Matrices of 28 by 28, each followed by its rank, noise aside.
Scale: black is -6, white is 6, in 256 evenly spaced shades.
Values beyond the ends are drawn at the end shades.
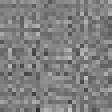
four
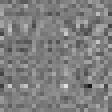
three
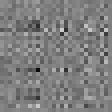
two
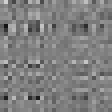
two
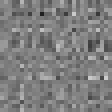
three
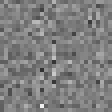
five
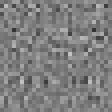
five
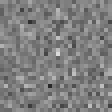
five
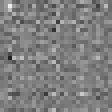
three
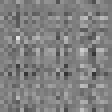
three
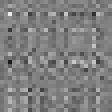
two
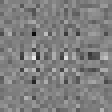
two
